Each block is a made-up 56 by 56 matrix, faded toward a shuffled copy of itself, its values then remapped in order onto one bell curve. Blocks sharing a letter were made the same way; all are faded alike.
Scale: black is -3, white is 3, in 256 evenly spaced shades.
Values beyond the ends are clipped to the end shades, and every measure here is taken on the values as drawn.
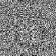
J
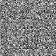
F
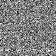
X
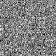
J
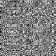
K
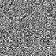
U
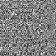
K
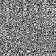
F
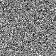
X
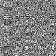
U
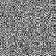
K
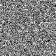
X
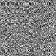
K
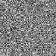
U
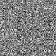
J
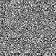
J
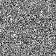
X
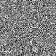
J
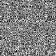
F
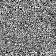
X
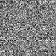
U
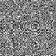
K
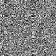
J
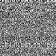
U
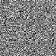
U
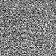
F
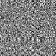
K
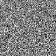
F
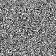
X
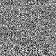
F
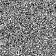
X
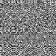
K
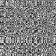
K
